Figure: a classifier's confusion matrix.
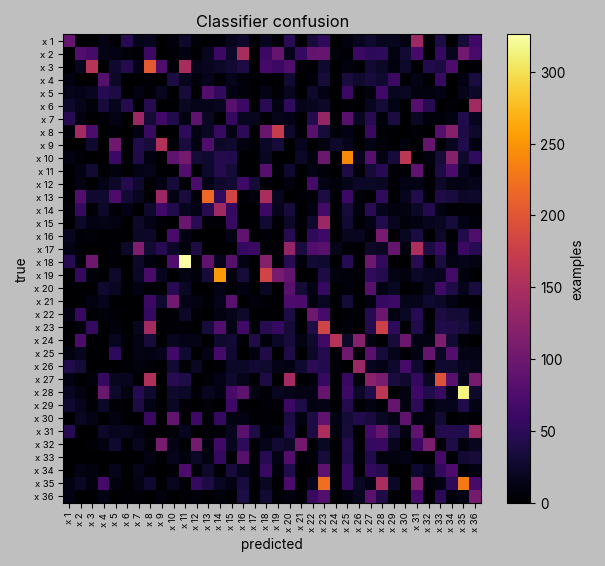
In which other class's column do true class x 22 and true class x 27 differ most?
x 33
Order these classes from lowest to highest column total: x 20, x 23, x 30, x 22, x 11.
x 30, x 22, x 11, x 20, x 23
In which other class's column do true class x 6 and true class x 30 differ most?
x 36
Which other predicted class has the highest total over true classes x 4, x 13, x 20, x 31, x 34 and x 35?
x 23
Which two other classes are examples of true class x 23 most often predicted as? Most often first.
x 28, x 8
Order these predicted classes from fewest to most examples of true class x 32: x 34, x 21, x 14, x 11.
x 11, x 34, x 14, x 21
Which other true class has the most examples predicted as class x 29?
x 17
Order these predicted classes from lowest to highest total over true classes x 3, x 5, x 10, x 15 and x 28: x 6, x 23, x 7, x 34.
x 6, x 7, x 34, x 23
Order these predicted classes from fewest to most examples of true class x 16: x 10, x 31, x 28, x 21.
x 21, x 31, x 10, x 28
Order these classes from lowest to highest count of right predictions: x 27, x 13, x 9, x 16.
x 16, x 27, x 9, x 13
